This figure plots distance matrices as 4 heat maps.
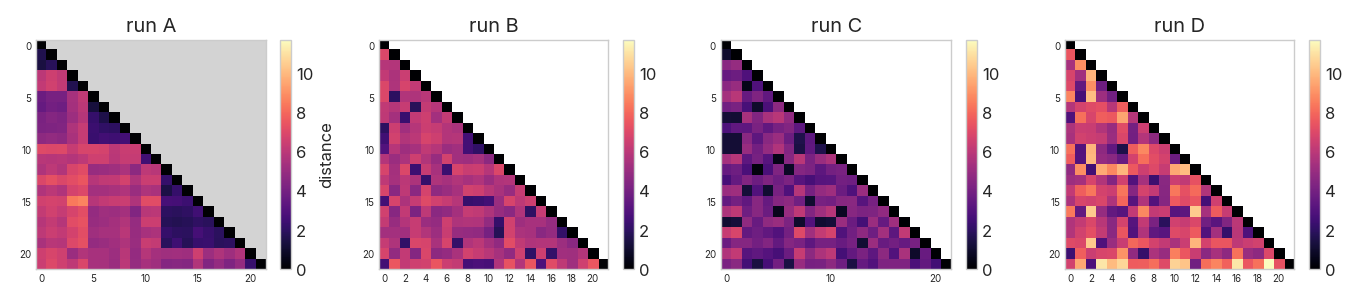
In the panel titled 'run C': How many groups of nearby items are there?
7
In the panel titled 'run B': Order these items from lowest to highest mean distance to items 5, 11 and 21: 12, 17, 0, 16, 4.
17, 0, 16, 4, 12
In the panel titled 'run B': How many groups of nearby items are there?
7
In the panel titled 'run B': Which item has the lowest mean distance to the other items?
10
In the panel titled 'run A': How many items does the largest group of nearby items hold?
8
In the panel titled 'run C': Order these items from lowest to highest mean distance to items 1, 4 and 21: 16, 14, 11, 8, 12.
12, 14, 8, 11, 16
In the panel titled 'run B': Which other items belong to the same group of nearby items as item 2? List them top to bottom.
7, 19
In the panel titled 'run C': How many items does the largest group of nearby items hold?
6
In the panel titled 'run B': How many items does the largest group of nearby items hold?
6
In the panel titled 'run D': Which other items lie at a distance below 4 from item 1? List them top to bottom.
4, 5, 10, 11, 16
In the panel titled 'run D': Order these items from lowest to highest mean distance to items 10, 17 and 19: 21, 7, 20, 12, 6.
6, 20, 7, 12, 21
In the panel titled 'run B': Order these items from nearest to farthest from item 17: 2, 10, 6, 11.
11, 10, 2, 6
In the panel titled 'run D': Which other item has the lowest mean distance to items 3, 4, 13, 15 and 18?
8
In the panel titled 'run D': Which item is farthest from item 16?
21
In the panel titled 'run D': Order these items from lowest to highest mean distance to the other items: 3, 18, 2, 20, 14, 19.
18, 20, 3, 14, 19, 2
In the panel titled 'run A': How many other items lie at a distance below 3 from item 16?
7
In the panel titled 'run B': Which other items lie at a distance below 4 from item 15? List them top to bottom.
0, 8, 9, 10, 21
